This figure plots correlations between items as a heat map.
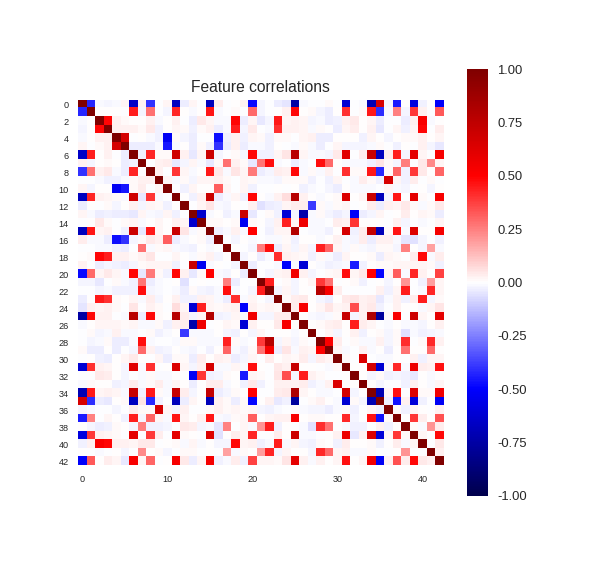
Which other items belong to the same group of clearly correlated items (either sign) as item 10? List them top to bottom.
4, 5, 16
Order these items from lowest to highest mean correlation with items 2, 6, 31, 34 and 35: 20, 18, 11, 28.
28, 18, 20, 11
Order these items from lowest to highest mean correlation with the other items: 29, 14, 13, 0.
0, 13, 14, 29
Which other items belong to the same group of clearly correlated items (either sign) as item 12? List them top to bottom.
27
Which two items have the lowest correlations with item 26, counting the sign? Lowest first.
13, 19
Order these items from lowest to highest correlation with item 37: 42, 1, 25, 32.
32, 1, 42, 25
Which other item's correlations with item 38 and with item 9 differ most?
36
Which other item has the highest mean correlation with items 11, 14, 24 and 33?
26
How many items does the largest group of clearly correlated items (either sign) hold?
14
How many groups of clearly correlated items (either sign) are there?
8
